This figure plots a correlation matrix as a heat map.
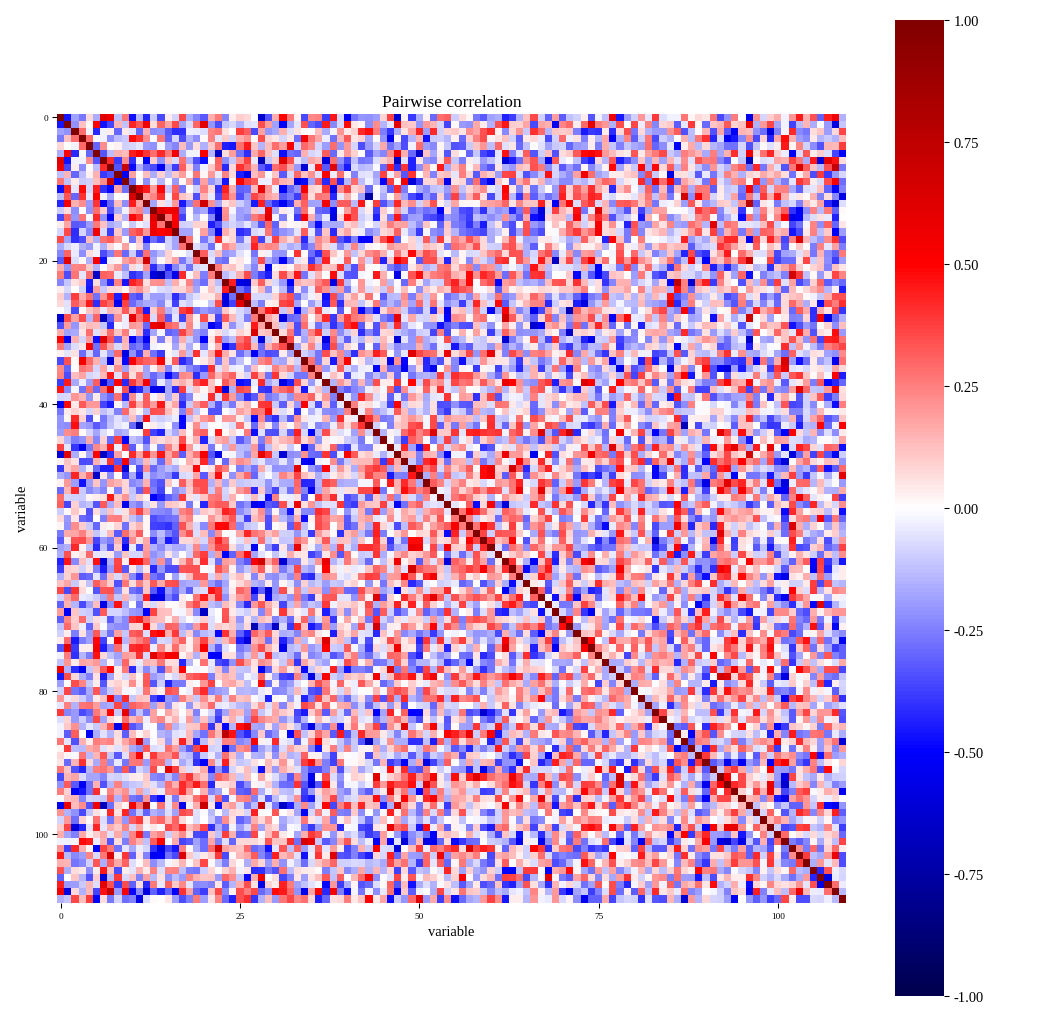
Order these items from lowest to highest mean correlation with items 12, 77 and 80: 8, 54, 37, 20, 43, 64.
43, 54, 8, 64, 37, 20
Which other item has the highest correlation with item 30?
27
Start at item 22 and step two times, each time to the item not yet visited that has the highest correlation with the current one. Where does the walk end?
57
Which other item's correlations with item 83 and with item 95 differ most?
44
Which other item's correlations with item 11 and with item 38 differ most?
10
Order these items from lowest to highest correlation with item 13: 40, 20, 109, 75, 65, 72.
20, 109, 40, 65, 72, 75
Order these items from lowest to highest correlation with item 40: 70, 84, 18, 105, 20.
105, 18, 84, 70, 20
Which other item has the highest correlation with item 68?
106
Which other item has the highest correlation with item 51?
93
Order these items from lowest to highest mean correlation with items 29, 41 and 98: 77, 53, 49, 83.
53, 77, 49, 83
